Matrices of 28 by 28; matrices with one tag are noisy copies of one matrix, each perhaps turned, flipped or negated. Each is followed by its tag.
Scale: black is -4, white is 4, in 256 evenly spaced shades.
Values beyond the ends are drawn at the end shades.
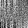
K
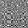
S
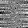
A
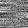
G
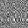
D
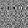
D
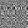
D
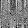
G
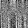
G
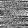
G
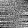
K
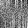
K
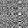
D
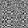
S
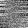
K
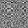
S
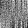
K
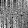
K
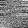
K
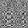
S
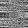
G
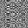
D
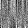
G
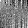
K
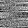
G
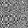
S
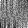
K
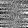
A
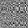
S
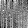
K
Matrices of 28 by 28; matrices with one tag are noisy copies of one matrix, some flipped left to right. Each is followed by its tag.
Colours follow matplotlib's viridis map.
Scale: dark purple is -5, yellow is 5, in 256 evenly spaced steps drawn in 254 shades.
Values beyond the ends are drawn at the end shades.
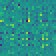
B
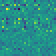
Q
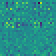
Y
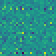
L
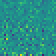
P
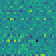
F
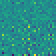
P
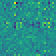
Y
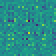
B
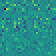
Q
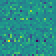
F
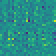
B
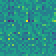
B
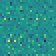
F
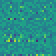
F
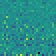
P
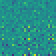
P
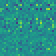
Q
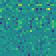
Q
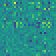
Y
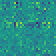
Y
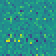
F
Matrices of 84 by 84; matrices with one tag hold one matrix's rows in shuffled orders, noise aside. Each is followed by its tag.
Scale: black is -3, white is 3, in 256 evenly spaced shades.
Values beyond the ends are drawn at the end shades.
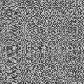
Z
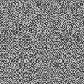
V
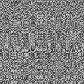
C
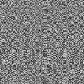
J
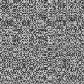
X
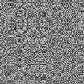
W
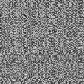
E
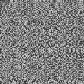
E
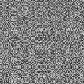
C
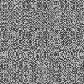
V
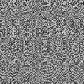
J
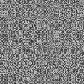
V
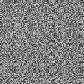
E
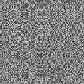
C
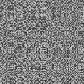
W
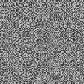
V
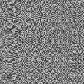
Z
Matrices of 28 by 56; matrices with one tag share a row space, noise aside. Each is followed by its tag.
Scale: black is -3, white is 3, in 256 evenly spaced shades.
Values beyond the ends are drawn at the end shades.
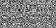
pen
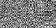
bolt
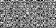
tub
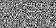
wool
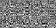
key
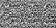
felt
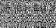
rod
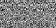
tub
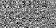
key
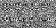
key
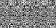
key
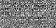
rod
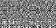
pen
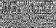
bolt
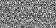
rod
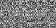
wool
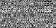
bolt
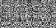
rod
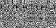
wool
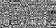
felt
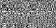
pen
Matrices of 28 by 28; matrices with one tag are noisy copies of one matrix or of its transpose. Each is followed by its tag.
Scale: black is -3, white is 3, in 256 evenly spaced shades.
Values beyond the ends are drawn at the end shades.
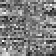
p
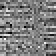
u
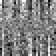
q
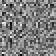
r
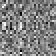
r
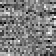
p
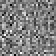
r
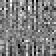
u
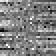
q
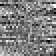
p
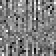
u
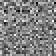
r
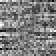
q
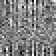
u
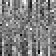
q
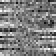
q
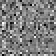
r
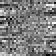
p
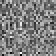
r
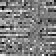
u
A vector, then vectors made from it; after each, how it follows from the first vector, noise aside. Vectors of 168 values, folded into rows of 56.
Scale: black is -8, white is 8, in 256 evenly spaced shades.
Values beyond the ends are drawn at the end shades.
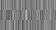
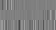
wrapped around, negated, partly zeroed.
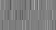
wrapped around, negated, partly zeroed.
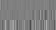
wrapped around, negated, partly zeroed.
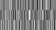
reversed, scaled up.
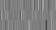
wrapped around, negated, partly zeroed.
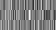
reversed, scaled up.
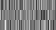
wrapped around, scaled up.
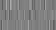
wrapped around, negated, partly zeroed.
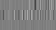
wrapped around, negated, partly zeroed.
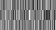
reversed, scaled up.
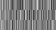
wrapped around, scaled up.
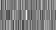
scaled up.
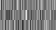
scaled up.
